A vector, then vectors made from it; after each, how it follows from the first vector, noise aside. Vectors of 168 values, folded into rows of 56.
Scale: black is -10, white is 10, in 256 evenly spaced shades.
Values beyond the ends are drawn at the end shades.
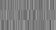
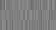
reversed, negated, shrunk.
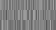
negated.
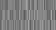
wrapped around, negated.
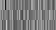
reversed, scaled up.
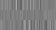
wrapped around, negated, partly zeroed.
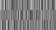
reversed, scaled up.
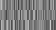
negated, scaled up.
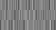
negated.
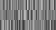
negated, scaled up.
